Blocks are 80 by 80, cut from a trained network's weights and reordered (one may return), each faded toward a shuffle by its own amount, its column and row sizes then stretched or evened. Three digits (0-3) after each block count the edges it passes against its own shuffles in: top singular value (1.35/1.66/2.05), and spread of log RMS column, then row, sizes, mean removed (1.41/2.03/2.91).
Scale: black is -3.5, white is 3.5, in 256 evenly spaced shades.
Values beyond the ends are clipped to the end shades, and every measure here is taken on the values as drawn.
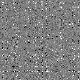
1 2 1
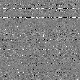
3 0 2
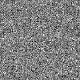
1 1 0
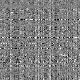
3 0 3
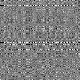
3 0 3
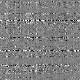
2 1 3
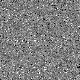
0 0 1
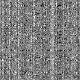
3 1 2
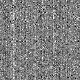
2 1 1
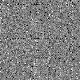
2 1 0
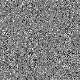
0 2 1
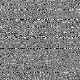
2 0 3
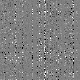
1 3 1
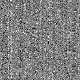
1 1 0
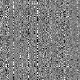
3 3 0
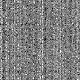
3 2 1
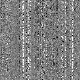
3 3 0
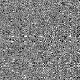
2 1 1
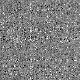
0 1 2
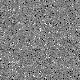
0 1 0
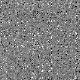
0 2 1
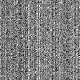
3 1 1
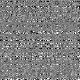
2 1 3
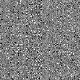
1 2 0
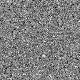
0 0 1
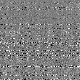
1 0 3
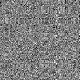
3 1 0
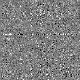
1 2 1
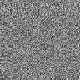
3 1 0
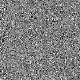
0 2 0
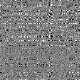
2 2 3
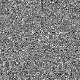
1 0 1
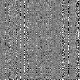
3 3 0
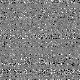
0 1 3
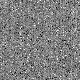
0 0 0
